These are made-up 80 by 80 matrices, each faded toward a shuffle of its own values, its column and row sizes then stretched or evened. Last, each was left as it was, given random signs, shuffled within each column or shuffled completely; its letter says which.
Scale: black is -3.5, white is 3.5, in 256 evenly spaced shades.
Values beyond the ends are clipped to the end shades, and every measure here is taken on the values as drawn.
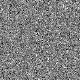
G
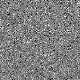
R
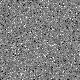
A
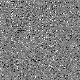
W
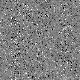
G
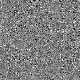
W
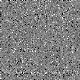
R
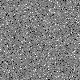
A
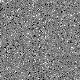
G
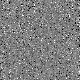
G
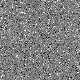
G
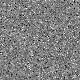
A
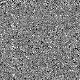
W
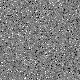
A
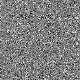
W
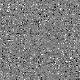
W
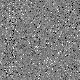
G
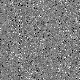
G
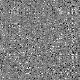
R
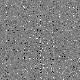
W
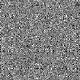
R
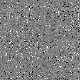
R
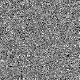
W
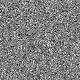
A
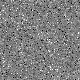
A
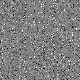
G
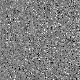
G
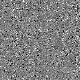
W
